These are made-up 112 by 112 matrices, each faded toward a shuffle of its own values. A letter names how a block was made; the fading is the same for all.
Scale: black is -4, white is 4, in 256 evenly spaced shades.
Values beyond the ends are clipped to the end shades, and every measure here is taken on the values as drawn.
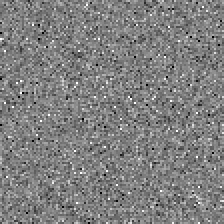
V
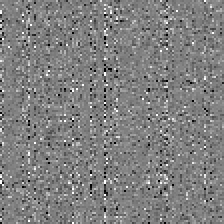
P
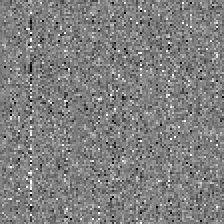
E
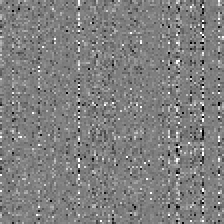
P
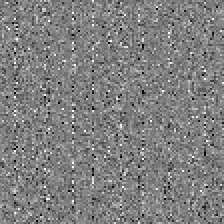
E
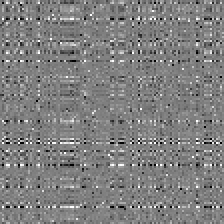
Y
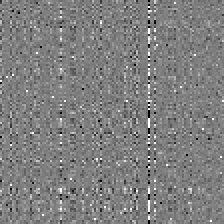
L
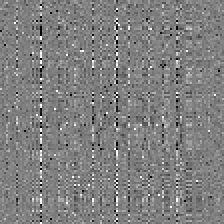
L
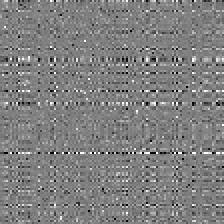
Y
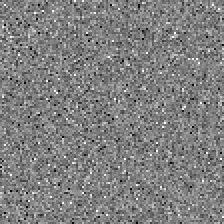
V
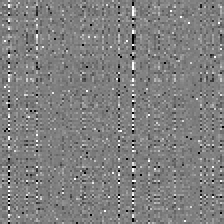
L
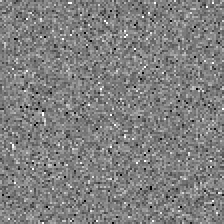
V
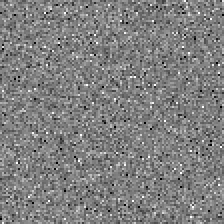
V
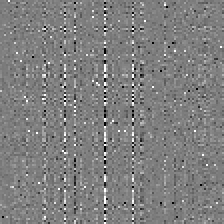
L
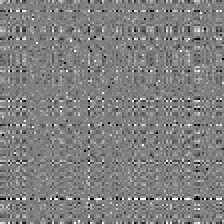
Y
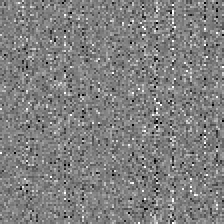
E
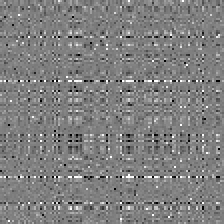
Y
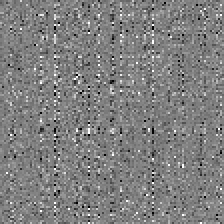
P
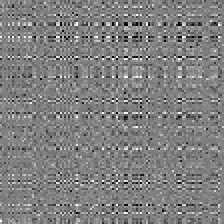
Y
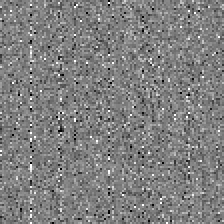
E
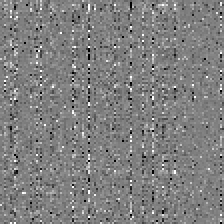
P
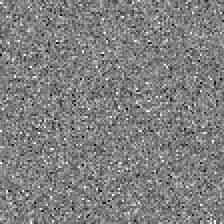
V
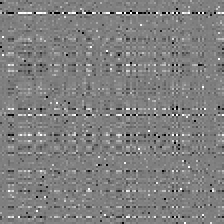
Y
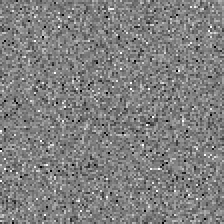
V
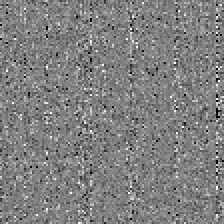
E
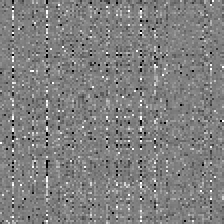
P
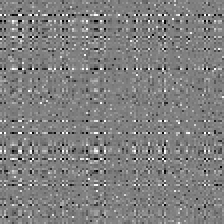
Y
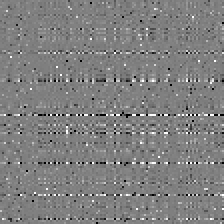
Y
